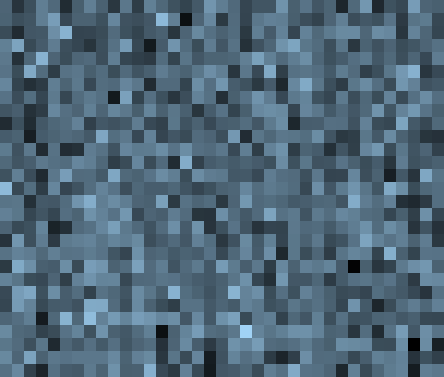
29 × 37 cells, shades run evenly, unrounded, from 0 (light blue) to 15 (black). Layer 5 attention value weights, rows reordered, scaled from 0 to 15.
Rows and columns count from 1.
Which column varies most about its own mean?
35
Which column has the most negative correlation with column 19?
33
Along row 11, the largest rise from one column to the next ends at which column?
21
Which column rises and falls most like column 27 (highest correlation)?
9
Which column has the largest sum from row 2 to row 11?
3
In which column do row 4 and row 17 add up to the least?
11
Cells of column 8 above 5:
23
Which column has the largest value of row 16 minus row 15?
34
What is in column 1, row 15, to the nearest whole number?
2
